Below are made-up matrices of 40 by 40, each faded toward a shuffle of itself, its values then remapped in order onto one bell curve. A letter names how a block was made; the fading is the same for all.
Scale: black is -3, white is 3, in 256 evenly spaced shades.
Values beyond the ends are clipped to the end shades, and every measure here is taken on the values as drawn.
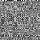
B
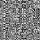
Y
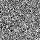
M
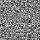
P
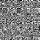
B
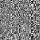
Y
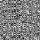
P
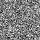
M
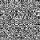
B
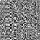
Y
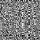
P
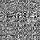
B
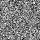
M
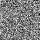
M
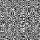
Y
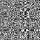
P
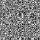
P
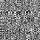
B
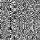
Y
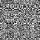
B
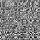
B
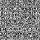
B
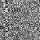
P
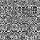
B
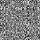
P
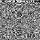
B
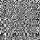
P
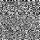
B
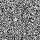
M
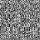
Y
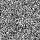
M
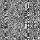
Y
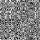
Y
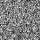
M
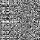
P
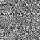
B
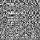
B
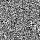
M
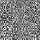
Y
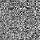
P
